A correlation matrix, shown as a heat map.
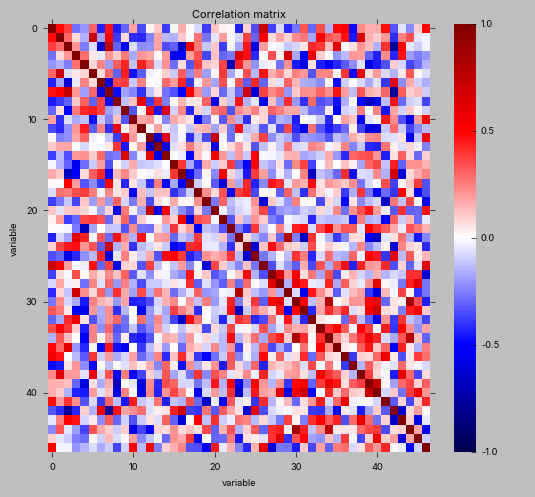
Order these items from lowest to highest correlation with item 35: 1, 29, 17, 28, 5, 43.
29, 28, 5, 17, 1, 43
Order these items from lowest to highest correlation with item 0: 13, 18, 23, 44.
23, 44, 18, 13
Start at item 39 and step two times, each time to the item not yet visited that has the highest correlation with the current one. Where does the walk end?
31
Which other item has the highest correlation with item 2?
7
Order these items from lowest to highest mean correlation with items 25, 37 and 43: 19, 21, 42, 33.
21, 42, 19, 33
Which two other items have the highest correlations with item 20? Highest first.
12, 14
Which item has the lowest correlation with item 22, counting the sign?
4
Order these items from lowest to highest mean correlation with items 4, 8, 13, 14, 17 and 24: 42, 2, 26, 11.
26, 42, 2, 11
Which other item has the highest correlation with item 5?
1
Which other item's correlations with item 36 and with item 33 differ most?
43
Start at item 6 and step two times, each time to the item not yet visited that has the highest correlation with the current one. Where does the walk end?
16
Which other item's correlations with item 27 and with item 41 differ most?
46
